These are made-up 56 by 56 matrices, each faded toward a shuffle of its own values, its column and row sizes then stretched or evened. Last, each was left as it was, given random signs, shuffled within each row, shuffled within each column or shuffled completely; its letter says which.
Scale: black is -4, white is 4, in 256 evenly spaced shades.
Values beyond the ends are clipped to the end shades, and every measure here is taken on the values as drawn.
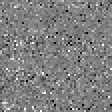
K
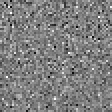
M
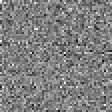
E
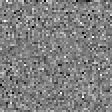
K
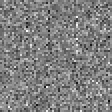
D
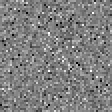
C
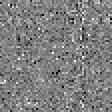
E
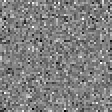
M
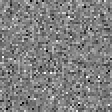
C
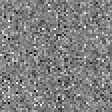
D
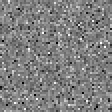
C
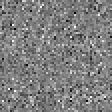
M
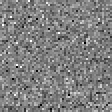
K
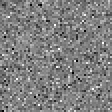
C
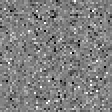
D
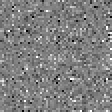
E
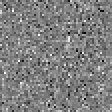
D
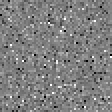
C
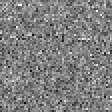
K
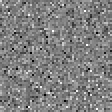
C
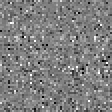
M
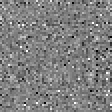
E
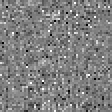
E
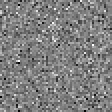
D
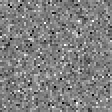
C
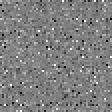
K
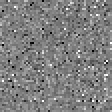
M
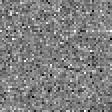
K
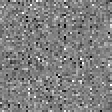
E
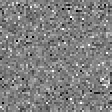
K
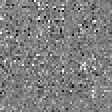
E
